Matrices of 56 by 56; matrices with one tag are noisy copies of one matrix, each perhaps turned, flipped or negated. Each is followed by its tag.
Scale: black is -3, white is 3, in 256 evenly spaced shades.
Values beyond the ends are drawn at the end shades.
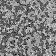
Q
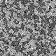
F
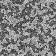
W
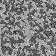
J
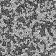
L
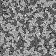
W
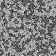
F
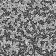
Q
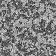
L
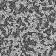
L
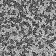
Q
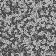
Q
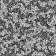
W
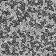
J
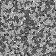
J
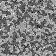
J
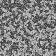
Q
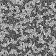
W
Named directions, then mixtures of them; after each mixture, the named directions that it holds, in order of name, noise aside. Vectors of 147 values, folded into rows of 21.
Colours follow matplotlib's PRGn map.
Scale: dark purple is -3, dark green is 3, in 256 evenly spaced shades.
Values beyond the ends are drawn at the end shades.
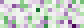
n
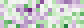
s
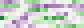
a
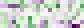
a, n.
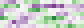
a.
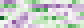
a.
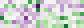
a, s.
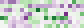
a, n.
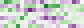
a, s.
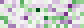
a, n.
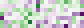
a, s.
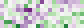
s.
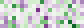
n.
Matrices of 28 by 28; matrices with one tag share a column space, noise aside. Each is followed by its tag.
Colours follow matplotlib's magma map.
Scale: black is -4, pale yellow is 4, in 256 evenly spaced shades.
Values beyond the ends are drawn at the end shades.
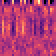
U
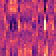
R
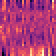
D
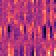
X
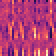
X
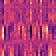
X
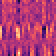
X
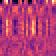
U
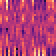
D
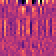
U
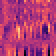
X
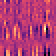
X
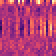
U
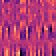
X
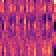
R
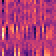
X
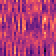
R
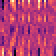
D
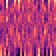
D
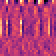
U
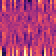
D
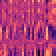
X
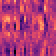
R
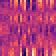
D
